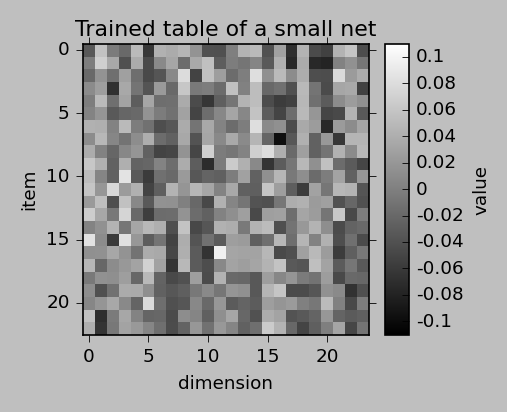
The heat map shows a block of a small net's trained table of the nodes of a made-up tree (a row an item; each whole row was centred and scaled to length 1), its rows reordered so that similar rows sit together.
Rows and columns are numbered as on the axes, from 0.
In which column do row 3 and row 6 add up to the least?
20
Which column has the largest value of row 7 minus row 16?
10
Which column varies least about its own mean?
13
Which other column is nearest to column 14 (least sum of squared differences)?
8
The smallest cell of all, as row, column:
7, 16
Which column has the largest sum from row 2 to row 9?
14
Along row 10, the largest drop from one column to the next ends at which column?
4
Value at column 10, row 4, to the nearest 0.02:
-0.06
